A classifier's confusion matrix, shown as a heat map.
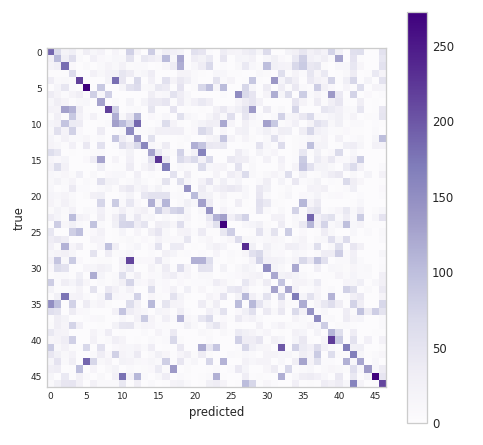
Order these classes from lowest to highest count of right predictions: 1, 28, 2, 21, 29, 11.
28, 29, 1, 21, 11, 2
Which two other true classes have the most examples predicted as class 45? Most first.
36, 3
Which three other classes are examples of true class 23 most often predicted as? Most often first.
36, 24, 3
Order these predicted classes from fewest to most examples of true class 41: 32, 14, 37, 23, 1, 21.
1, 14, 37, 23, 21, 32
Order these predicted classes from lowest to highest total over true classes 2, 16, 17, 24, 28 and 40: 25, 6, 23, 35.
25, 23, 6, 35
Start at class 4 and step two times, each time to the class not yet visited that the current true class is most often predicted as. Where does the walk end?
12
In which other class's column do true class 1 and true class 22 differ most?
40
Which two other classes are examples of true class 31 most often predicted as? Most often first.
6, 10
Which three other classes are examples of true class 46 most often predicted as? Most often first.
42, 27, 28
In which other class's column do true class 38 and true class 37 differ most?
18
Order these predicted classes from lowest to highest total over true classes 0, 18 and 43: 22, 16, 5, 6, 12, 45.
45, 12, 6, 22, 16, 5
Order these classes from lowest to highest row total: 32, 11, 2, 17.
17, 32, 11, 2
